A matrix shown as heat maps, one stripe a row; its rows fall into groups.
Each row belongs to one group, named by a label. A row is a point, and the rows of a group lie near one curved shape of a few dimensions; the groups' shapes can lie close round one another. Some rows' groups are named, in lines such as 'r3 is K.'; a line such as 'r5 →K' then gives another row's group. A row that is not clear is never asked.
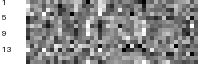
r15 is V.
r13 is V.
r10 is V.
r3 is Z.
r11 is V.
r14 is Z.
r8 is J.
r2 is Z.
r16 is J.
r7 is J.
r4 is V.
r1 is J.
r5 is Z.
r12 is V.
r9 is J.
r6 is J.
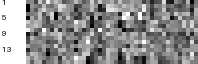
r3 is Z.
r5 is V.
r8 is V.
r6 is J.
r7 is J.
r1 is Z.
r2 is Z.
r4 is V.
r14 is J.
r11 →J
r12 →V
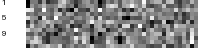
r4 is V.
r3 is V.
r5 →V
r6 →Z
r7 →V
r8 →Z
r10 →J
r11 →J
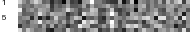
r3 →Z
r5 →Z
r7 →J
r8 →Z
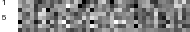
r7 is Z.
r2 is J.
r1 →J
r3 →V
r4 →Z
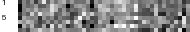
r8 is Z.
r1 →V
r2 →Z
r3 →Z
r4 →Z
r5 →J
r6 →J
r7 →V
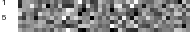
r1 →J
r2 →V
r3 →J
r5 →V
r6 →V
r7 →J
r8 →J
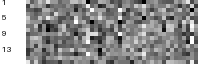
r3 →J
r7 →Z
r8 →Z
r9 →J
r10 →J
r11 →J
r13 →V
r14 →J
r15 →V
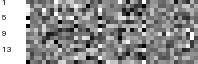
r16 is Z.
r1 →V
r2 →J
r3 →V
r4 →V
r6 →Z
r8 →V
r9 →Z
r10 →J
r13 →J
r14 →V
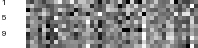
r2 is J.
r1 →V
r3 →Z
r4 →V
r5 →V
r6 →J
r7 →Z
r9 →Z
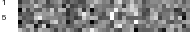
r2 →V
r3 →V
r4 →J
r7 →V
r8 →Z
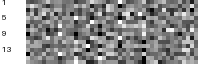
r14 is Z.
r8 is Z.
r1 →J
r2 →J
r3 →Z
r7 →V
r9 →Z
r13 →J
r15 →Z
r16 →J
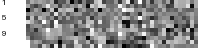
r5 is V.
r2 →J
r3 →V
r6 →V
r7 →V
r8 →Z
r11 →Z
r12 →V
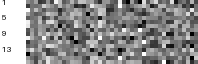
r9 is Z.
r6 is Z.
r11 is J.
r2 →J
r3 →Z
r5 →V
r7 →V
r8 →V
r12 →Z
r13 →J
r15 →J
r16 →Z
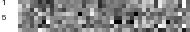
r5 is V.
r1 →Z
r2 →Z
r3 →V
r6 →V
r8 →Z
